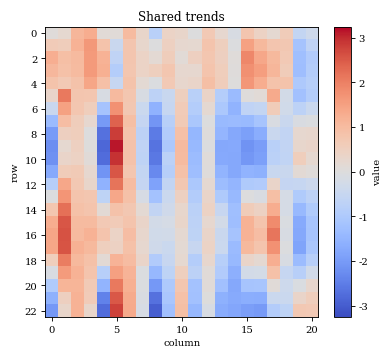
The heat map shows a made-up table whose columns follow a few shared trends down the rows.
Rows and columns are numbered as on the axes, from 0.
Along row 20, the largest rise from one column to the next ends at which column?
5
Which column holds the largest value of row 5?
1
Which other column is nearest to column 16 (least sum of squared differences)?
15
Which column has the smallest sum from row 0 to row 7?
19
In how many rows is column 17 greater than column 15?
18
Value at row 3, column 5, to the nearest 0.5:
-1
